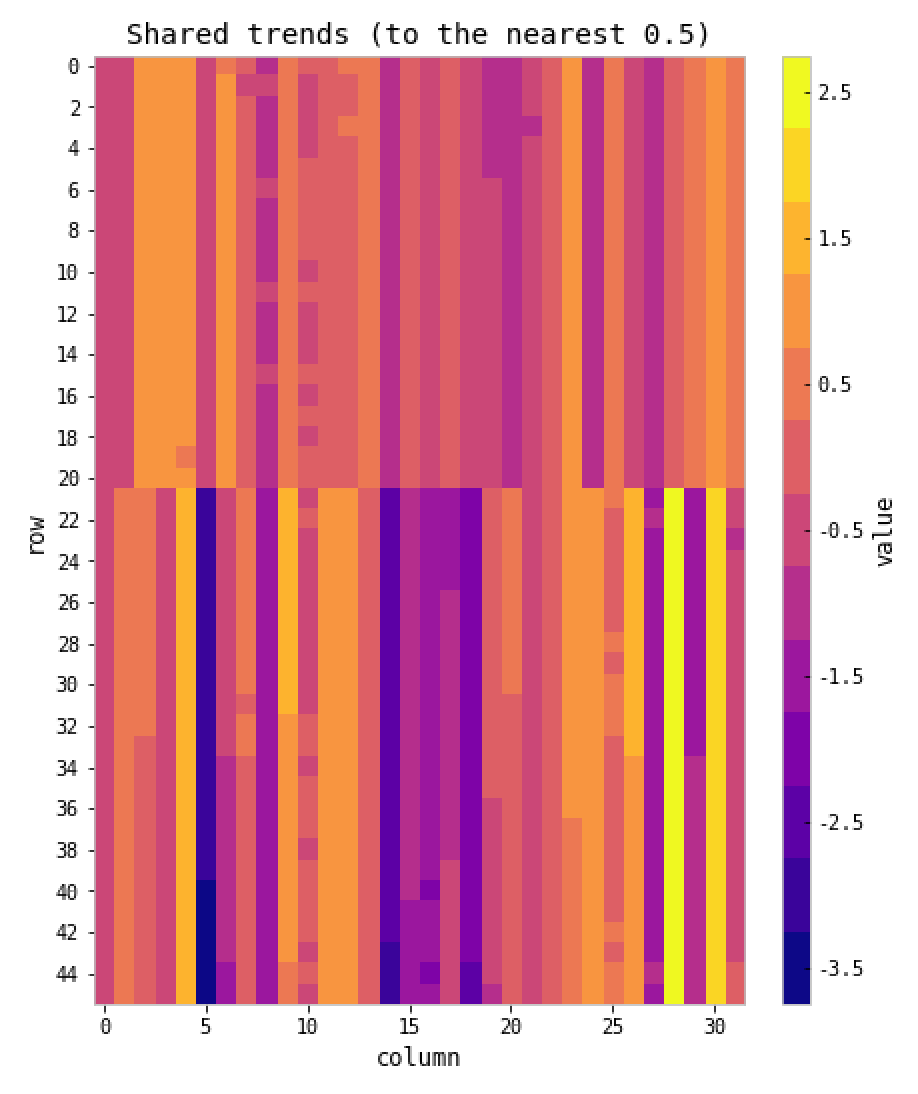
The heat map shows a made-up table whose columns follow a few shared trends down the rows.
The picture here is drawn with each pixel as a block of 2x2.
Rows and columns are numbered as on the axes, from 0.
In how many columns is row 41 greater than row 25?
3
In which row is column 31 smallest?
23
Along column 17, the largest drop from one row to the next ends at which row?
21
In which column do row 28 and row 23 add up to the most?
28
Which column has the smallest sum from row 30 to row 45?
5
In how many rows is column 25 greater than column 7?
25
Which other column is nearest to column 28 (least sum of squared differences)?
30
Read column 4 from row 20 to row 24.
1 1.5 1.5 1.5 1.5
